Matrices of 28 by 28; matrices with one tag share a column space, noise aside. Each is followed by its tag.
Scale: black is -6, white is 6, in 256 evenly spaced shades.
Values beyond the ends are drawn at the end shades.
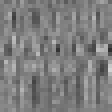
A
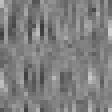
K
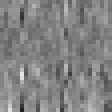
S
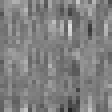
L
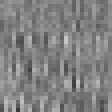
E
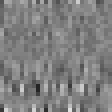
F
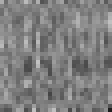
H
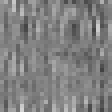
L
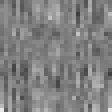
S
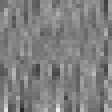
S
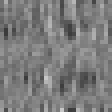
K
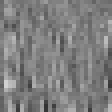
E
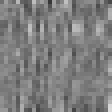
L
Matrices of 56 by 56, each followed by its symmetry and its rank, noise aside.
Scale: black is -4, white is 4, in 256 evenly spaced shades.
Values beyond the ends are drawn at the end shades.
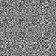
symmetric, rank six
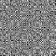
symmetric, rank eight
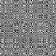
no symmetry, rank four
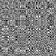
antisymmetric, rank four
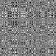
antisymmetric, rank four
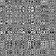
no symmetry, rank four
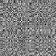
symmetric, rank four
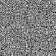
antisymmetric, rank eight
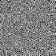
no symmetry, rank eight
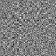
antisymmetric, rank six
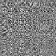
antisymmetric, rank eight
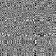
no symmetry, rank six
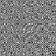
symmetric, rank four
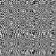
no symmetry, rank four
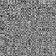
no symmetry, rank eight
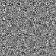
antisymmetric, rank eight
